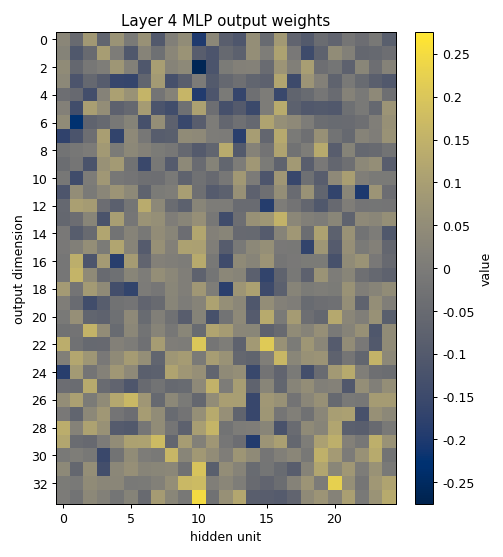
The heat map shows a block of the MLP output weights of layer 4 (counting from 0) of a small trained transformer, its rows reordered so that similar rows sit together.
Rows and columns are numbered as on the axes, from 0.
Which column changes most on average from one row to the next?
4
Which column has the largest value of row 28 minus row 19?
2
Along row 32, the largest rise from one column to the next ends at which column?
20
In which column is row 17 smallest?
15
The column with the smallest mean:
14
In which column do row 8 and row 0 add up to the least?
10
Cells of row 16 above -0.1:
21
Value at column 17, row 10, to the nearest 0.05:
-0.15
